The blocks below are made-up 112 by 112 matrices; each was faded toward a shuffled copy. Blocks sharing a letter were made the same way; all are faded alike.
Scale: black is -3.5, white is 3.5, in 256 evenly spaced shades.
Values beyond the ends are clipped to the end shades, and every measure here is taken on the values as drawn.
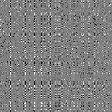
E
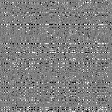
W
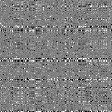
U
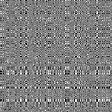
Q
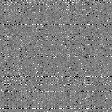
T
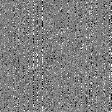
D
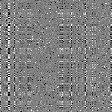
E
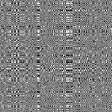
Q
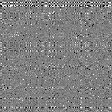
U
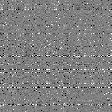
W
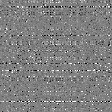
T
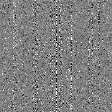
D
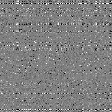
T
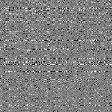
T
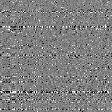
T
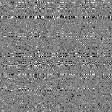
T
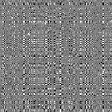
Q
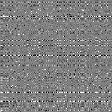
U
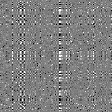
E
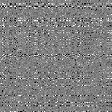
T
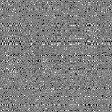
T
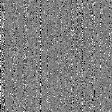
D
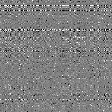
U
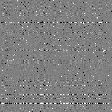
W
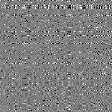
W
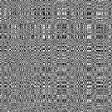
Q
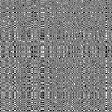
Q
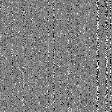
D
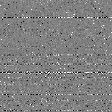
T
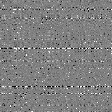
T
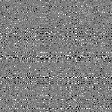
T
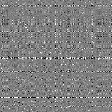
U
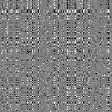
E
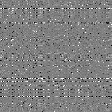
W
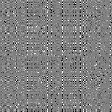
E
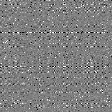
T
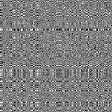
Q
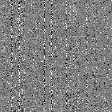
D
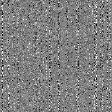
D
